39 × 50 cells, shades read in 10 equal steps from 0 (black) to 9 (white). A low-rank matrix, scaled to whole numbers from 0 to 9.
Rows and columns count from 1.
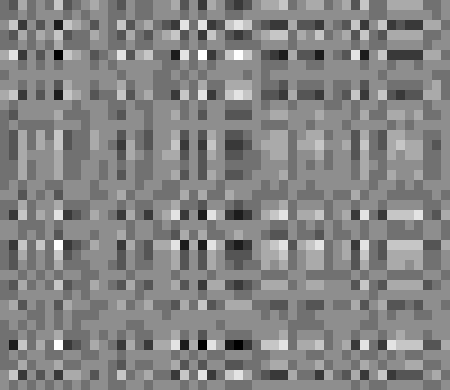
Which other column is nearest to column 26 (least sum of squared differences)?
14
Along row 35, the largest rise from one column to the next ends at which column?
24
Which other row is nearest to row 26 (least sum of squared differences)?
1
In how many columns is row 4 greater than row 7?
21
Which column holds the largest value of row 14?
7
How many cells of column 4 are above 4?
18
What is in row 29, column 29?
4
